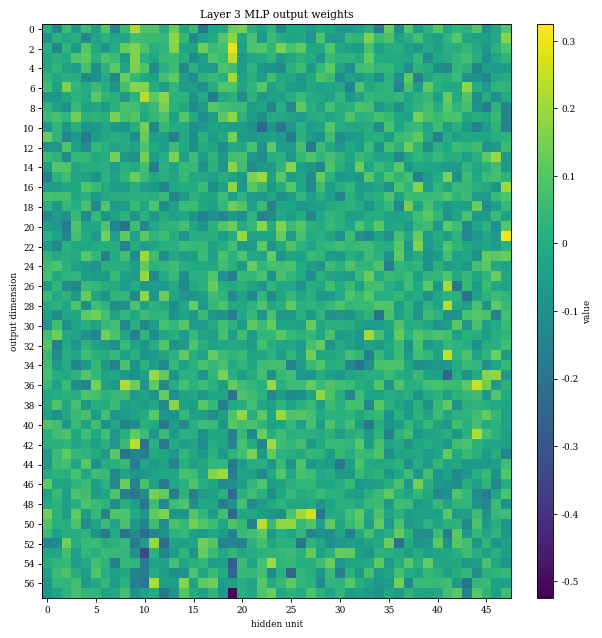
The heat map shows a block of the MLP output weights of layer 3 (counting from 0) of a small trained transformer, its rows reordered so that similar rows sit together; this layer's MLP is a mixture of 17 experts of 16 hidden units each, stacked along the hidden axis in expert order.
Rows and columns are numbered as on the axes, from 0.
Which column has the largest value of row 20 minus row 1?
22
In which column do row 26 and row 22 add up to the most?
41
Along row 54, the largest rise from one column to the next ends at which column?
20
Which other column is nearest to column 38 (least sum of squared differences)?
31
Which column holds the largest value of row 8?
12
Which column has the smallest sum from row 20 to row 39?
9
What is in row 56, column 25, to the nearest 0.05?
0.1
